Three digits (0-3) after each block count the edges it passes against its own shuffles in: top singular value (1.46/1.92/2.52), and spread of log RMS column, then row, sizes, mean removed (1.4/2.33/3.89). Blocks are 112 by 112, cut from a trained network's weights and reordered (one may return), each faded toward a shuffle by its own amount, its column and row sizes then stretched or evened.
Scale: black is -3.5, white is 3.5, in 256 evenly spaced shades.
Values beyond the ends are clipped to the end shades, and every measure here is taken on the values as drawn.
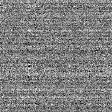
2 1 1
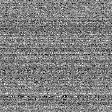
2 1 2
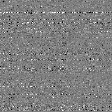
1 1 2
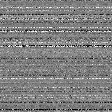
3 0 3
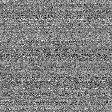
1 0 2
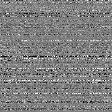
2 1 3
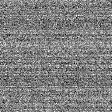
2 1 1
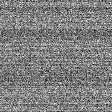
2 1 0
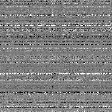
3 1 3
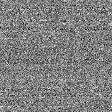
0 0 2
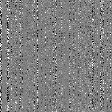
2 3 0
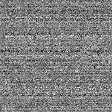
2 1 2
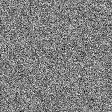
0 0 0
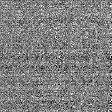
1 2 1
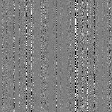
2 3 0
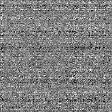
2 2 2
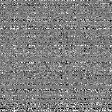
1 2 3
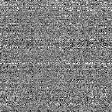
1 2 2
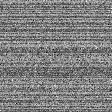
3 0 0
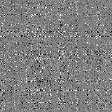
1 2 2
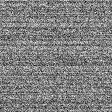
2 0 0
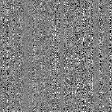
0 3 1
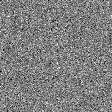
1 0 0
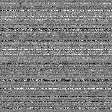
3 0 3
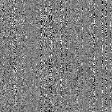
0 3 1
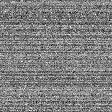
3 0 1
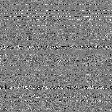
0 1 3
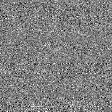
0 0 2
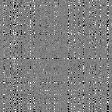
2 3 2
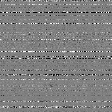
2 1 3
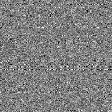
2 0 2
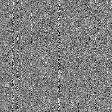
1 2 0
